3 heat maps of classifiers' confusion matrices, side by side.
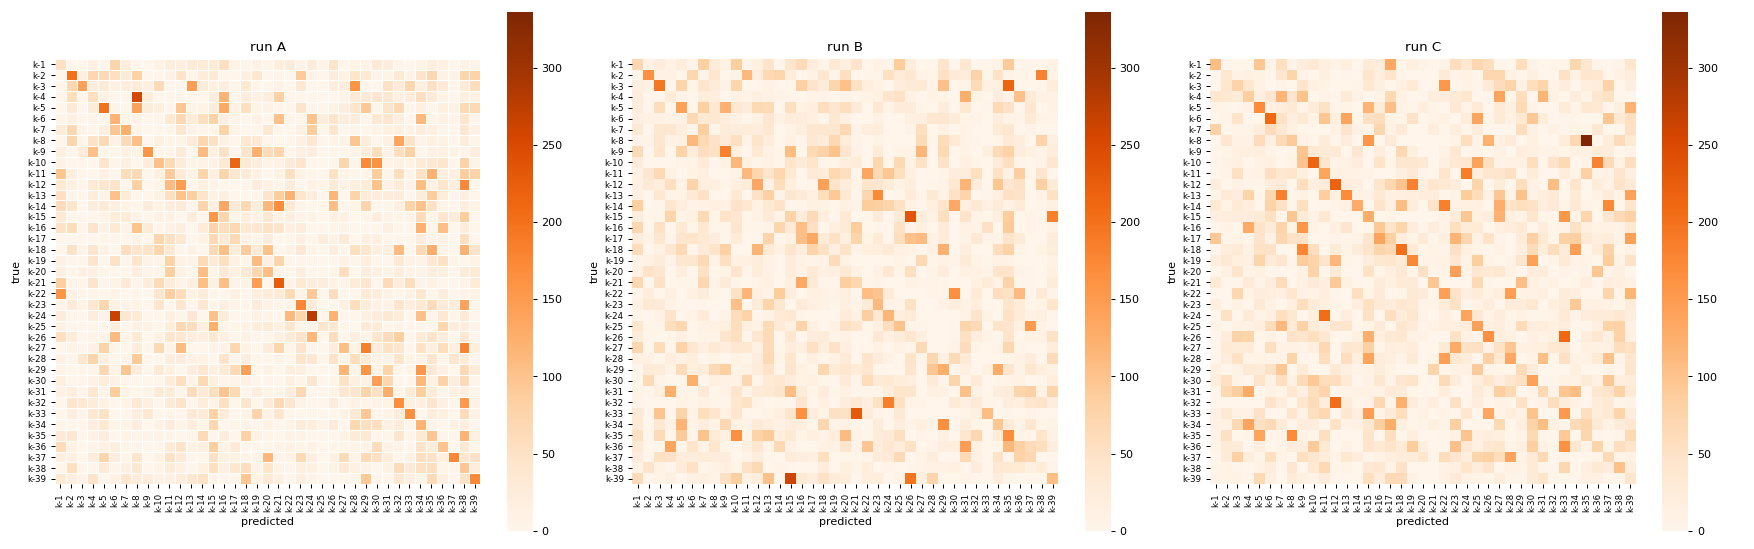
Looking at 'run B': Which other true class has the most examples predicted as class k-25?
k-1
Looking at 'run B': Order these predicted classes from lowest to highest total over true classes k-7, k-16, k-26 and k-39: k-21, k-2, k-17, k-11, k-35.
k-2, k-11, k-21, k-17, k-35
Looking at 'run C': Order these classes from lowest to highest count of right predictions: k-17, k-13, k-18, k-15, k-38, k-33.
k-17, k-38, k-15, k-33, k-13, k-18
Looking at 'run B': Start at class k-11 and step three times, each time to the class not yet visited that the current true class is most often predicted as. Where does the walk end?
k-6
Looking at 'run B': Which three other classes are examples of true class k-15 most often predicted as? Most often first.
k-26, k-39, k-35
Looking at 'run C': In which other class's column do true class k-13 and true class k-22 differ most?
k-7
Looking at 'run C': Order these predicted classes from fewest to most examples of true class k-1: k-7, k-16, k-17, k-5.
k-16, k-7, k-5, k-17
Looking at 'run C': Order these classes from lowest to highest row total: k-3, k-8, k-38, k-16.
k-38, k-3, k-16, k-8
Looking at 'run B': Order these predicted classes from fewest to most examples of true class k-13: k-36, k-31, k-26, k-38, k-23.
k-38, k-26, k-36, k-31, k-23
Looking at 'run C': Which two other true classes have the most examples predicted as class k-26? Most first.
k-33, k-8
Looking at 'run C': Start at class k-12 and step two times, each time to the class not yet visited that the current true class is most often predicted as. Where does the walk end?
k-30
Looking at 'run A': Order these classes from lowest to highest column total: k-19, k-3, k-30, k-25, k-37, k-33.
k-25, k-3, k-37, k-33, k-19, k-30
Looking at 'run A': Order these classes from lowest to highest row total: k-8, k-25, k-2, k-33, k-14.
k-25, k-33, k-8, k-2, k-14
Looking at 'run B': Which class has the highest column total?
k-35
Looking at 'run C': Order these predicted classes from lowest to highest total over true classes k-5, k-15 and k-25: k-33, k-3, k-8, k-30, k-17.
k-3, k-30, k-17, k-8, k-33
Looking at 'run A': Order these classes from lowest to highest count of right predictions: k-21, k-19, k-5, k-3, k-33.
k-19, k-3, k-33, k-5, k-21
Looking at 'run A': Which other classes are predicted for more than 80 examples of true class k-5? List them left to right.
k-8, k-12, k-16, k-29
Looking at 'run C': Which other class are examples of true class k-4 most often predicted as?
k-27
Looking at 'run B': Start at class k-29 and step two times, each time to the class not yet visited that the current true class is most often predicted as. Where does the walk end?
k-5
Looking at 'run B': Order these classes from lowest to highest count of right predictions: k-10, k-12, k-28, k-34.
k-28, k-34, k-10, k-12
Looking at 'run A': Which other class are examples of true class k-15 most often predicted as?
k-38
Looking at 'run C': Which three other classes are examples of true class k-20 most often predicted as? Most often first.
k-23, k-36, k-10
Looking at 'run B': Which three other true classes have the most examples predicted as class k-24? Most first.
k-32, k-11, k-14
